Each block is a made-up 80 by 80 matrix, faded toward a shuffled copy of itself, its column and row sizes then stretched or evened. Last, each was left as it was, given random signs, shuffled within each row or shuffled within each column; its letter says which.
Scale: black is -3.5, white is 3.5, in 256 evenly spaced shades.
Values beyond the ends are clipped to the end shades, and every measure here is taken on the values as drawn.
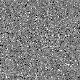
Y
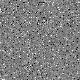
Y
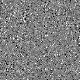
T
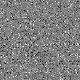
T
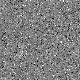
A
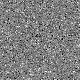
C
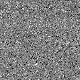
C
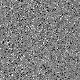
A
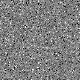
Y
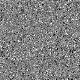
Y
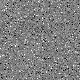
A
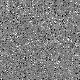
T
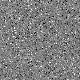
A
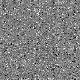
T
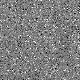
T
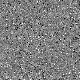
Y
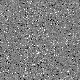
A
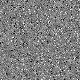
Y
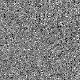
T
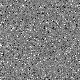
C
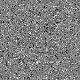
T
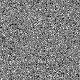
T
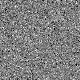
C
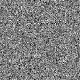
T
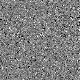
Y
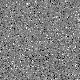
C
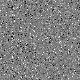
A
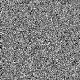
T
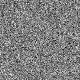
C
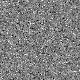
C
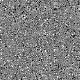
T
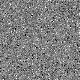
A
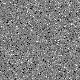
A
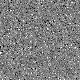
C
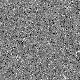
A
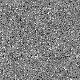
Y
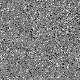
Y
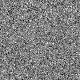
C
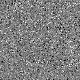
C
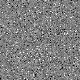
Y
